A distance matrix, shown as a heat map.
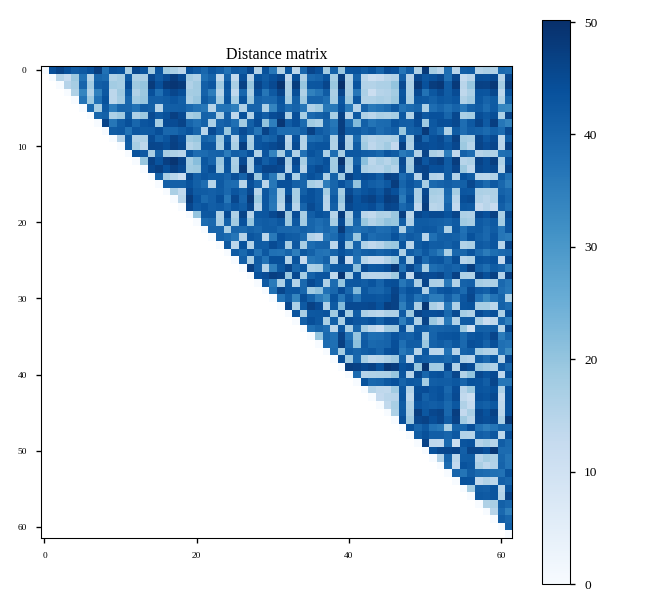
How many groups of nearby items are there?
5
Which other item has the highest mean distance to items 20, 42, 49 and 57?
50
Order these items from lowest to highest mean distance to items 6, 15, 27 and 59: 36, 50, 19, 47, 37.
19, 37, 36, 50, 47
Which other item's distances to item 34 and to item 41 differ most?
56
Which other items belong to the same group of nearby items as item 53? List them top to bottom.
8, 21, 24, 47
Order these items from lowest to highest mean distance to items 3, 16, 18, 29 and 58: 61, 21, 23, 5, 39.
39, 5, 23, 61, 21
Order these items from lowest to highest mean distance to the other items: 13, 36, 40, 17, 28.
40, 13, 28, 17, 36
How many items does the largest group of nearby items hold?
27
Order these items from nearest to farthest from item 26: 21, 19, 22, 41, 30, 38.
22, 41, 30, 21, 38, 19
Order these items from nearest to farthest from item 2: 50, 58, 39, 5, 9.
9, 5, 50, 58, 39
